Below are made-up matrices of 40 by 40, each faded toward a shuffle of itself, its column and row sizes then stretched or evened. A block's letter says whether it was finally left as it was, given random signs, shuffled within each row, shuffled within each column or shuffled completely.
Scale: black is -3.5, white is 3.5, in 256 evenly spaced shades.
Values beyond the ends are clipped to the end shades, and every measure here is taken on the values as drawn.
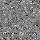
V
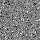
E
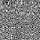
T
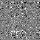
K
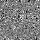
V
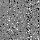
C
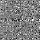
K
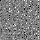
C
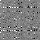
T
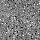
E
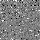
V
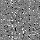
C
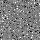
E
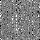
C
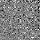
K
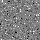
E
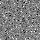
E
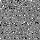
V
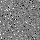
E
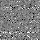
V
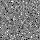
E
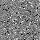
E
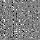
K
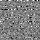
V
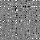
K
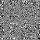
K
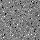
E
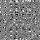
T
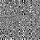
T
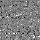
V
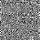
K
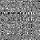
T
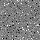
E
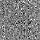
C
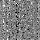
C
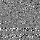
V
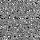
V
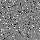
E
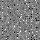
C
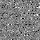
V
